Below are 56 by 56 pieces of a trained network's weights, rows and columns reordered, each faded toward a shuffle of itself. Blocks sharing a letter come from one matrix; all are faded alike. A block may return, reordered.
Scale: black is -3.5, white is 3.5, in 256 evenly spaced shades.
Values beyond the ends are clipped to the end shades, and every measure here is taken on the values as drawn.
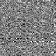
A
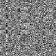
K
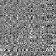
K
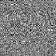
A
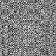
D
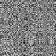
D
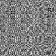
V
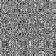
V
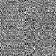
K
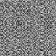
D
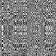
K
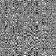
K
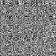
A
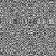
D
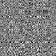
A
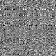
A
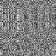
V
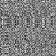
D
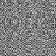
D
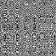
K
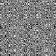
K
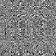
K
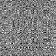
A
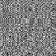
V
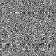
A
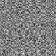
D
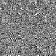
A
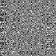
K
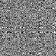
A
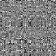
K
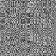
D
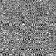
A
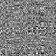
A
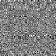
A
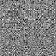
A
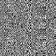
K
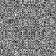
D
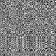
V
